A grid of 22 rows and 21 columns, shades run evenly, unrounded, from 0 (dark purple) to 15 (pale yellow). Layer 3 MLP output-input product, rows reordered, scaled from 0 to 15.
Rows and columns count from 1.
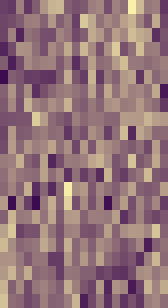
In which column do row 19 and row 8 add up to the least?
21
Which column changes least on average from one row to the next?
8
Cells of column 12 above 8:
8
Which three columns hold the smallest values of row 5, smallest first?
2, 10, 3
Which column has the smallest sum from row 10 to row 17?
5
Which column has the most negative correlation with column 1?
12
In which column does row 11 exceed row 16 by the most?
20
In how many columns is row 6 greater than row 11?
7
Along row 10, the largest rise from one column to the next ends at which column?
18
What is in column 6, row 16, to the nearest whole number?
7
